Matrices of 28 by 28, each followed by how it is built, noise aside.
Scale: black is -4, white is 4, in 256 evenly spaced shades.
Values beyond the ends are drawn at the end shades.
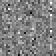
uneven columns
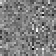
uneven columns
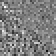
lower triangular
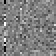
uneven columns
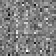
uneven columns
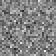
repeating columns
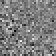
lower triangular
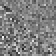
lower triangular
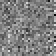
uneven columns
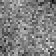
smooth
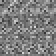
repeating columns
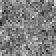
smooth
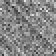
Toeplitz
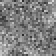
smooth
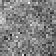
smooth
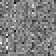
uneven columns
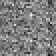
repeating rows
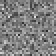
repeating columns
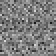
repeating columns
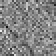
Toeplitz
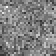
smooth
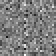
uneven columns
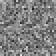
repeating columns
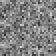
repeating rows
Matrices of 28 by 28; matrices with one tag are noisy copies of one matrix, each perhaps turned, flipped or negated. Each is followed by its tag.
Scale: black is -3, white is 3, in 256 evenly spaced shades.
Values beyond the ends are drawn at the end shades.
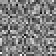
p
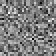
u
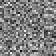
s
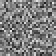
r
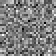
u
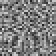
r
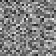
s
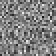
s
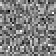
p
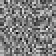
r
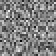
p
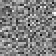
s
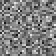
p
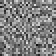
r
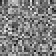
u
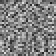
r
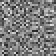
s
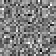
u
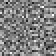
s
